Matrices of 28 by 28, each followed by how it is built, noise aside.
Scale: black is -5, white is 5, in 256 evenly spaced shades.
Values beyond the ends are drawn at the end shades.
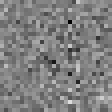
uneven columns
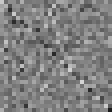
diagonal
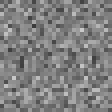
repeating columns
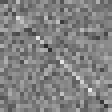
diagonal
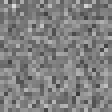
repeating columns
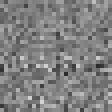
uneven rows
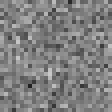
noise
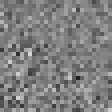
lower triangular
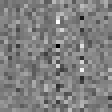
uneven columns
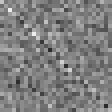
diagonal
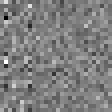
uneven columns
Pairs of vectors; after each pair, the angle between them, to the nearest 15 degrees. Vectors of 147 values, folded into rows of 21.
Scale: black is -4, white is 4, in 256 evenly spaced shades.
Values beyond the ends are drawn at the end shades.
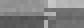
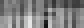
135 degrees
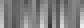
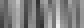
105 degrees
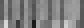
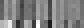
60 degrees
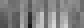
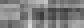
120 degrees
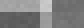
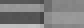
90 degrees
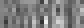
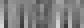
75 degrees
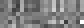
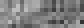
150 degrees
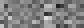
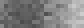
75 degrees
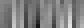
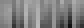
150 degrees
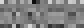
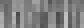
105 degrees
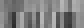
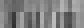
15 degrees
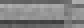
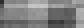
60 degrees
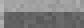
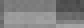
135 degrees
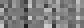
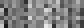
30 degrees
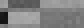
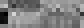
30 degrees
